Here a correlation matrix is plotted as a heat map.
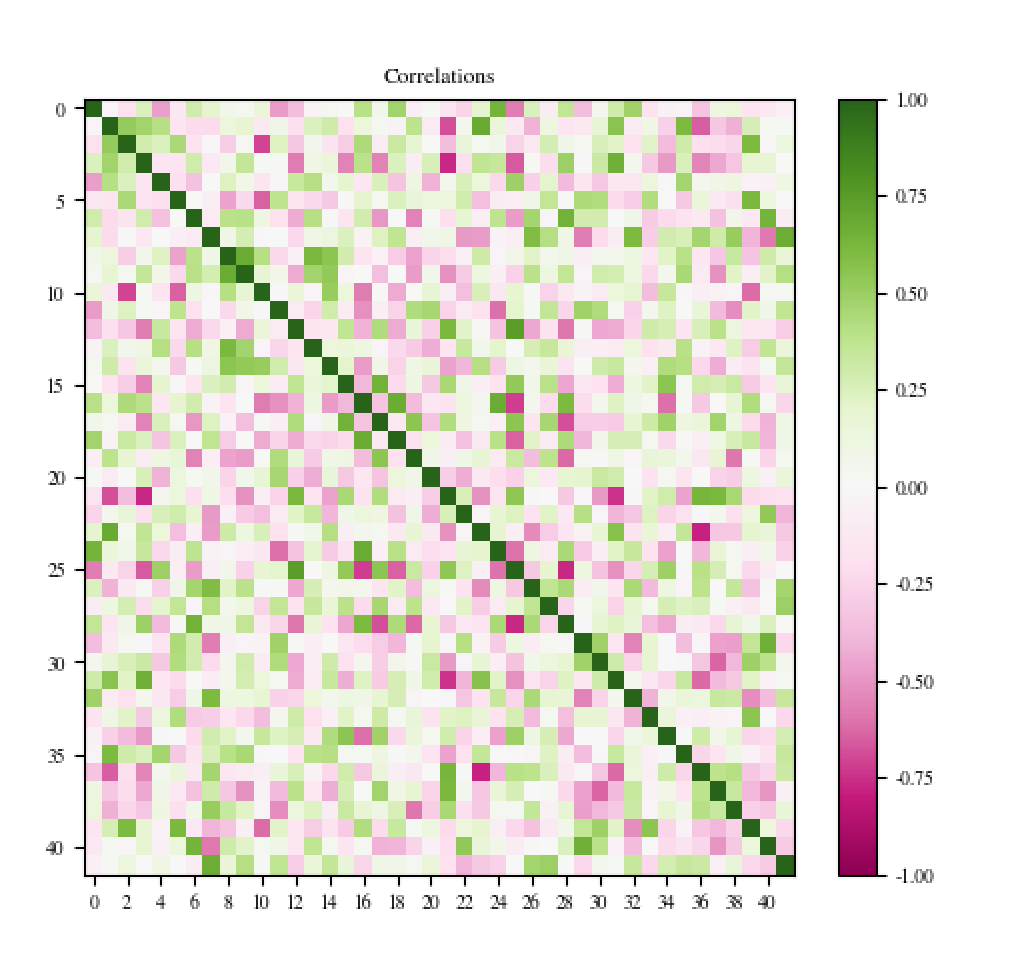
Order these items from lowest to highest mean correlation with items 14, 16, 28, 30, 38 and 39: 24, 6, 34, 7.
34, 7, 24, 6
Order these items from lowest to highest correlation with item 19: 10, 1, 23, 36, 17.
36, 10, 23, 1, 17
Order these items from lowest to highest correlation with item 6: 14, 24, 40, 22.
14, 22, 24, 40
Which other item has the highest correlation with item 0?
24
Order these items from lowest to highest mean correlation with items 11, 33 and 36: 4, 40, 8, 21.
8, 40, 4, 21
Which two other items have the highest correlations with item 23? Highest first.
1, 31
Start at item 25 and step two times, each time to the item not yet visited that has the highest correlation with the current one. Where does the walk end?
21
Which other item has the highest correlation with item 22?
40
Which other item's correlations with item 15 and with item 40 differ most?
17
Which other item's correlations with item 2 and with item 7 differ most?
39
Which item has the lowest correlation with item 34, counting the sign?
16
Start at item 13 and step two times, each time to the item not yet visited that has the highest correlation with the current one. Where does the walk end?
9
